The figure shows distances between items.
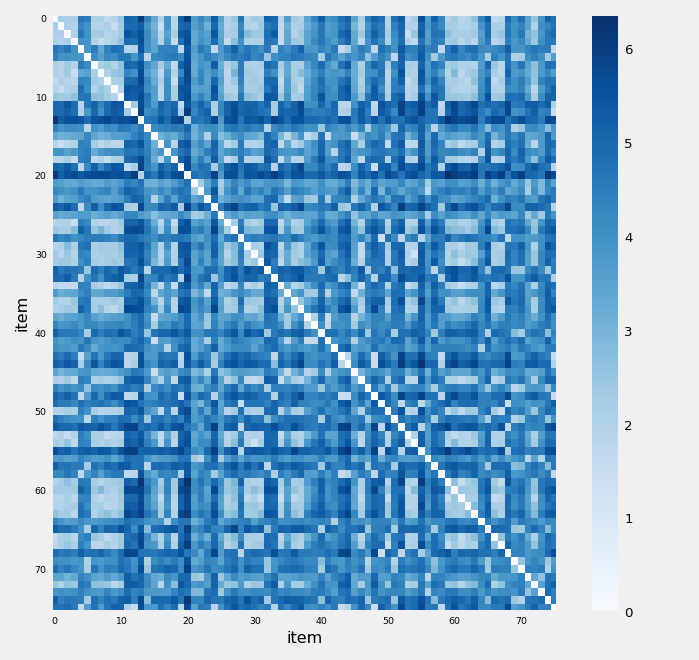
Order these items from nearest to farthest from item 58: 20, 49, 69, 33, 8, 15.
33, 15, 69, 8, 49, 20
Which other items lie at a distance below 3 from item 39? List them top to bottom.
15, 23, 35, 38, 41, 45
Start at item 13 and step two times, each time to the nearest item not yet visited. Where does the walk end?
25
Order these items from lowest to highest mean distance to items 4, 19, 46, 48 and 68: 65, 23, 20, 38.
38, 23, 65, 20
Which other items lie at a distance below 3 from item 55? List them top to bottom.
28, 49, 52, 68
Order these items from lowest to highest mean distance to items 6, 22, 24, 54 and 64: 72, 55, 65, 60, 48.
72, 60, 48, 65, 55
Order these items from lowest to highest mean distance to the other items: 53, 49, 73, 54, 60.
53, 54, 60, 73, 49
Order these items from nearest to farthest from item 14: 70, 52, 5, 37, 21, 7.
5, 70, 21, 7, 37, 52
